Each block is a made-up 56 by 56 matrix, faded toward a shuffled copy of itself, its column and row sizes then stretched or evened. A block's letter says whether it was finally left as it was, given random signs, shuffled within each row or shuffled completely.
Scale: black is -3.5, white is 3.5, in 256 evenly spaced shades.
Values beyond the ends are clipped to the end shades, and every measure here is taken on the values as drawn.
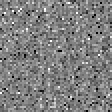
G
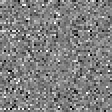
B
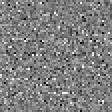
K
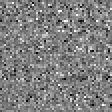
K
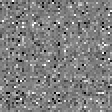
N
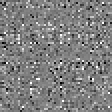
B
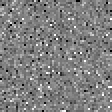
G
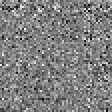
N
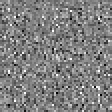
B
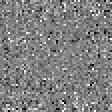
N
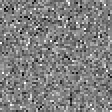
G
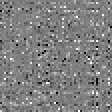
B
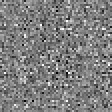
N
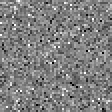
G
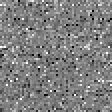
K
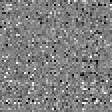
B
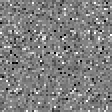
K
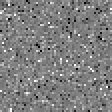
G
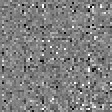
B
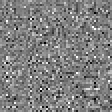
B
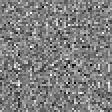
N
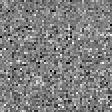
K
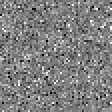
G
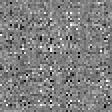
B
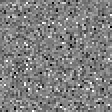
G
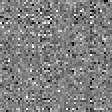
B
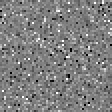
G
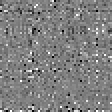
B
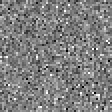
G
